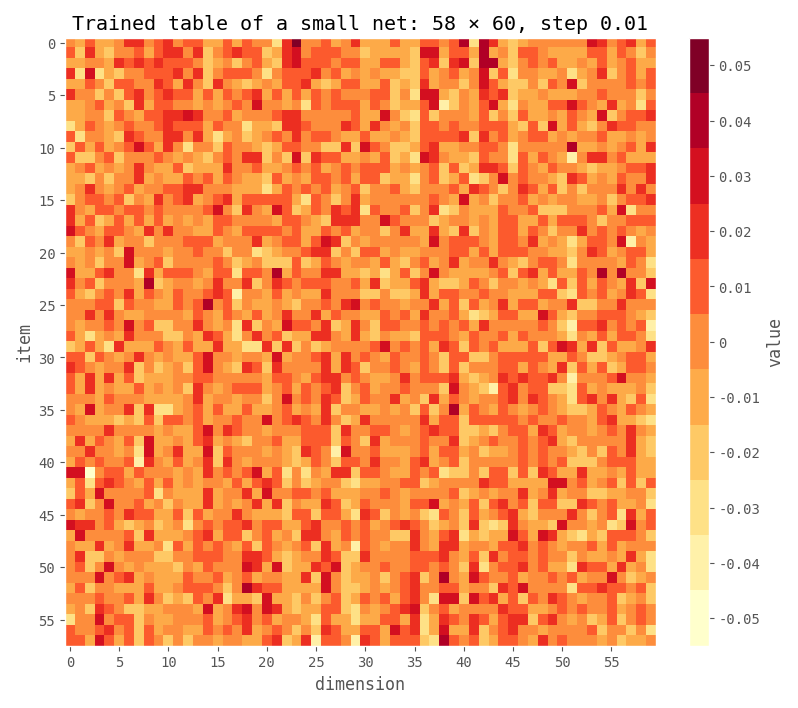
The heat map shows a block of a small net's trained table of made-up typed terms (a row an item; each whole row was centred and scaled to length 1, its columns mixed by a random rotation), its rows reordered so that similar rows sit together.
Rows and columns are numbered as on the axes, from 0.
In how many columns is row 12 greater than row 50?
23
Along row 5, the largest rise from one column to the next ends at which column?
36
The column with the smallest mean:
51
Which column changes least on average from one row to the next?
45
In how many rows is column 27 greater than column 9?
28
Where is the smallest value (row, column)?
41, 2
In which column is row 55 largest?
3
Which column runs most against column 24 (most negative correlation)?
19
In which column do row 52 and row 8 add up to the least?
0
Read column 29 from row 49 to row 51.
-0.02 -0.01 -0.01
